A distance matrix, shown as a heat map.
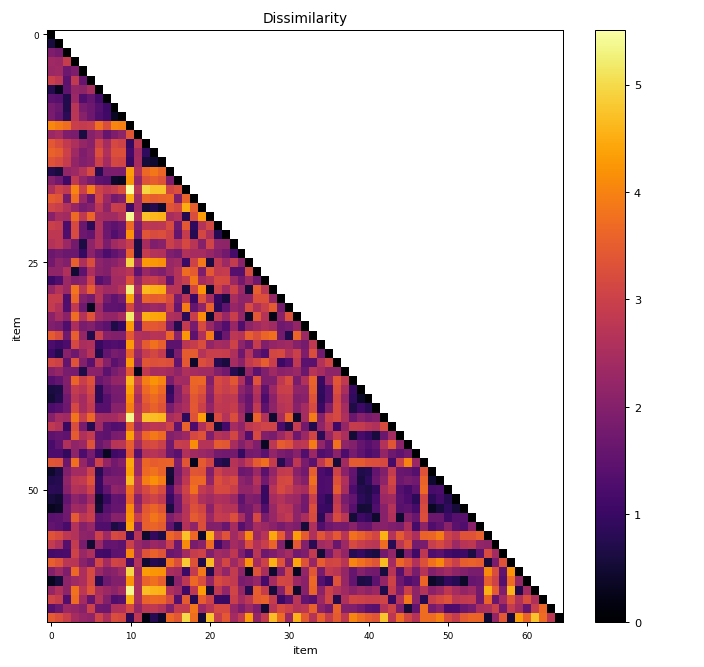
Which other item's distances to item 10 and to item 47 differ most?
18
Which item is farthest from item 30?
17
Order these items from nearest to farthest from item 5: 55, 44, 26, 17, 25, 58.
58, 55, 26, 44, 25, 17
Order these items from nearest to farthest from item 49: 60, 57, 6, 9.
60, 6, 57, 9
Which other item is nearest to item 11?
37
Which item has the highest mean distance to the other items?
10
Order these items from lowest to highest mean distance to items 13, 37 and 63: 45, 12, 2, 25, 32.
45, 12, 2, 32, 25
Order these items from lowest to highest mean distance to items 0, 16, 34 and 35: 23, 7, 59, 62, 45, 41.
7, 41, 45, 59, 62, 23
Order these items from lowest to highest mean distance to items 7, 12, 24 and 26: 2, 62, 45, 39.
2, 45, 39, 62
